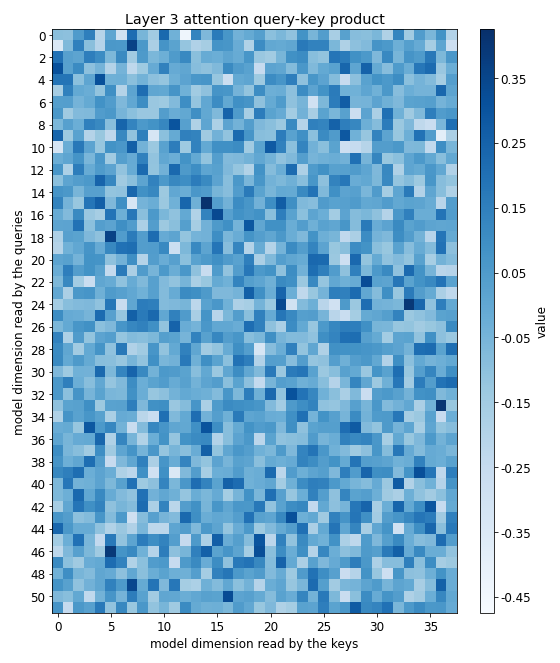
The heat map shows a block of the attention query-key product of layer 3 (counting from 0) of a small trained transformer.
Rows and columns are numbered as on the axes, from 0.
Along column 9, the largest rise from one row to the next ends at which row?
35
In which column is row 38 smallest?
5
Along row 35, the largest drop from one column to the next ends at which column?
29
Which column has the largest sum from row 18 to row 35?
28
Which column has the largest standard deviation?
7
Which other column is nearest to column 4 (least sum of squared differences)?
12
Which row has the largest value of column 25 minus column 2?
20
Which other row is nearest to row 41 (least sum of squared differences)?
11
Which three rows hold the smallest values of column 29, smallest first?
32, 10, 44
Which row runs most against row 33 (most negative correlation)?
15
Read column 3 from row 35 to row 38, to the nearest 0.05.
0.3 0 -0.15 0.2
